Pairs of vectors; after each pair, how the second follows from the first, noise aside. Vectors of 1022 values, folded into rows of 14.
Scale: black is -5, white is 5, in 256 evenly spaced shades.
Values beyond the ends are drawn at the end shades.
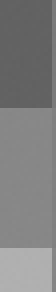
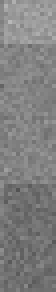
reversed, shrunk.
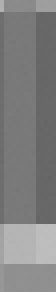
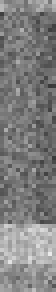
copied.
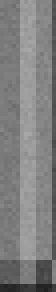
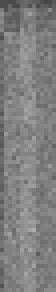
reversed, shrunk.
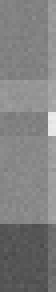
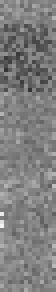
wrapped around, partly zeroed.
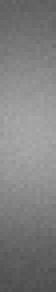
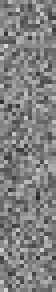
shuffled.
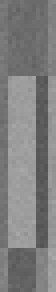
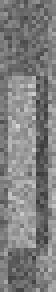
copied.
